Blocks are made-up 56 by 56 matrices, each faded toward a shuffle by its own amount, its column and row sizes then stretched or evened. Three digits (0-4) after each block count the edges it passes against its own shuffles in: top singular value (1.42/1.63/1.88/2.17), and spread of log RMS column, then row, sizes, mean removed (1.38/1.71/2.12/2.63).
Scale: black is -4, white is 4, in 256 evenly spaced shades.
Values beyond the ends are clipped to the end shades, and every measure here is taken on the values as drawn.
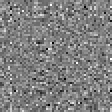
2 1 1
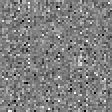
0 3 0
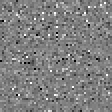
0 0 2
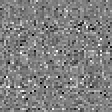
3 0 3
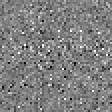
1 2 2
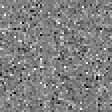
1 1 1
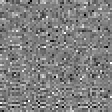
4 0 2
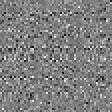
4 1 3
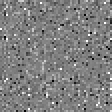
2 1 0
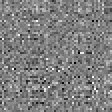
4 0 3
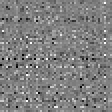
0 3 4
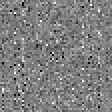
0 3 0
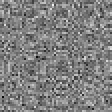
4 1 0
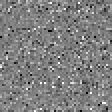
0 0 2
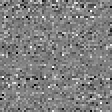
1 1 3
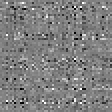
3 3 4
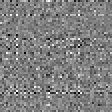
4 2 4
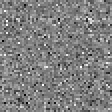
1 0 1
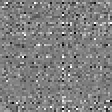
2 2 4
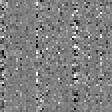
3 4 1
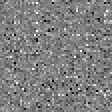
1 1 2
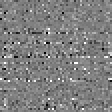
1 1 4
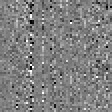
1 4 0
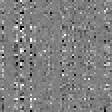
4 4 2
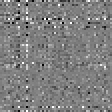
4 2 4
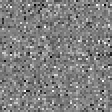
0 1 3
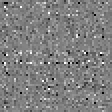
1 3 2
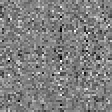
1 3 2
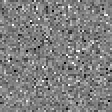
2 0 0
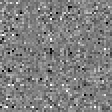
0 1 2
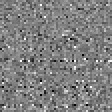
0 1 3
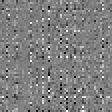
3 4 2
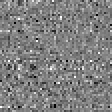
3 1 3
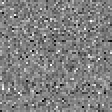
0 0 1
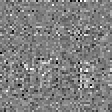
3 1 3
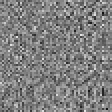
4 3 0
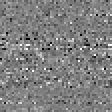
2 0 3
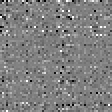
0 3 4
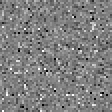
0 1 1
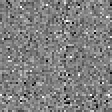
1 1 2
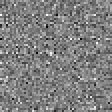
3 1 2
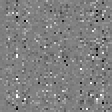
1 3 1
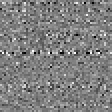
3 0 4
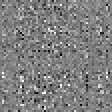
0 4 3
